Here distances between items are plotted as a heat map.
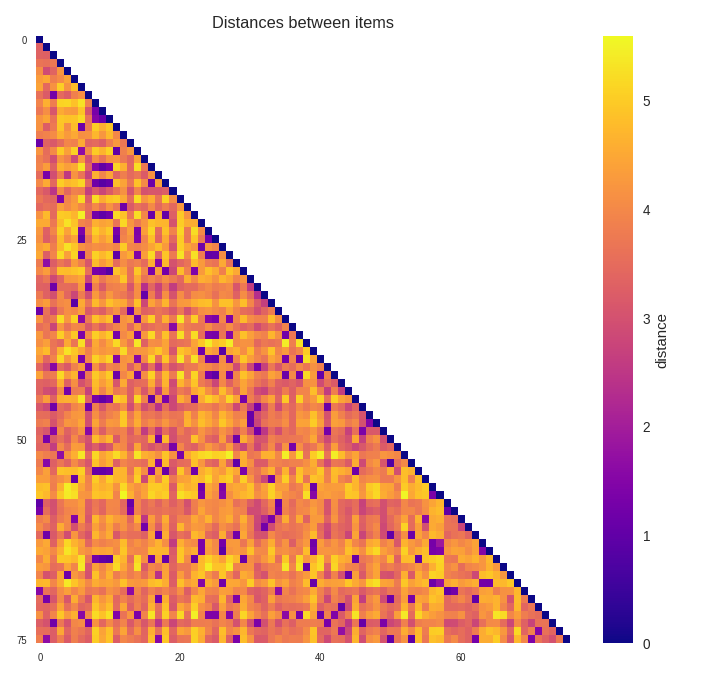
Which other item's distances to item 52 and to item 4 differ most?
67
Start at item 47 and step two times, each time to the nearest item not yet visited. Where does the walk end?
48
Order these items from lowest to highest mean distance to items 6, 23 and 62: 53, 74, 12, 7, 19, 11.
11, 53, 19, 7, 74, 12
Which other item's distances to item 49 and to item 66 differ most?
38
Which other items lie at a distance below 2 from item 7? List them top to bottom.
2, 31, 41, 46, 49, 73
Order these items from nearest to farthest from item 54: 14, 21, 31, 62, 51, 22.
22, 51, 31, 21, 62, 14
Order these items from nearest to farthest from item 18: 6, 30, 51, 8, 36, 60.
8, 51, 36, 30, 60, 6
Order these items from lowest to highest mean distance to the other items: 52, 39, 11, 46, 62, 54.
46, 62, 11, 54, 39, 52
